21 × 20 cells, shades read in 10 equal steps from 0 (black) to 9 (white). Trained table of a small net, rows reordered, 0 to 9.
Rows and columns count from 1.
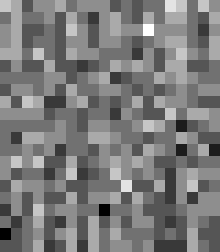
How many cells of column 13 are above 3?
14
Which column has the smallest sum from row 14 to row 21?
16
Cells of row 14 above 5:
5
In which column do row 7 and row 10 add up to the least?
11
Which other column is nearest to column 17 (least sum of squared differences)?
20
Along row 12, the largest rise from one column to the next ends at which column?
3
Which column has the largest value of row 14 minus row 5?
13
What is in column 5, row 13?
5
